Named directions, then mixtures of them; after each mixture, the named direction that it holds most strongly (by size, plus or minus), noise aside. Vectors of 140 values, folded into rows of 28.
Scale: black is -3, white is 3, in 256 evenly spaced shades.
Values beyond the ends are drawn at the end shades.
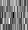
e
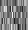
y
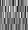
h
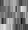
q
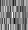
y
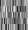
y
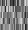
e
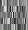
y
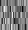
y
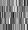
e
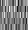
h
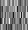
e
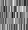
y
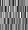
h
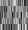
y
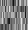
h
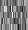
y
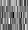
e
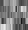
q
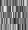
y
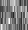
e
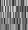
h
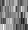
q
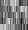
q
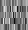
y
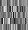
y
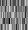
e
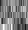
q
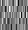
h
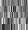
y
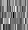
e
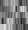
q
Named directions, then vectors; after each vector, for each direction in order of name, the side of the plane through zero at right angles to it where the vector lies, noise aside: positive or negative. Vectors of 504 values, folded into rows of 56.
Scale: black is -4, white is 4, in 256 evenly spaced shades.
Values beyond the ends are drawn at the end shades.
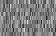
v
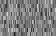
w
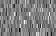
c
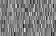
positive, positive, positive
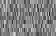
negative, negative, negative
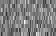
positive, positive, negative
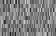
positive, positive, positive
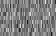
positive, negative, positive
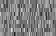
negative, positive, positive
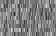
negative, positive, positive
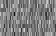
negative, positive, positive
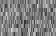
negative, negative, positive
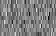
negative, negative, negative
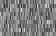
negative, positive, positive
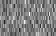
positive, positive, positive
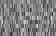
positive, positive, negative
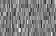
negative, positive, negative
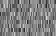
positive, negative, negative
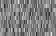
negative, positive, positive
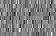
negative, positive, negative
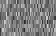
negative, negative, negative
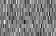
negative, negative, negative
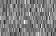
positive, positive, positive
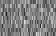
positive, positive, negative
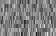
negative, negative, positive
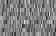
positive, positive, positive
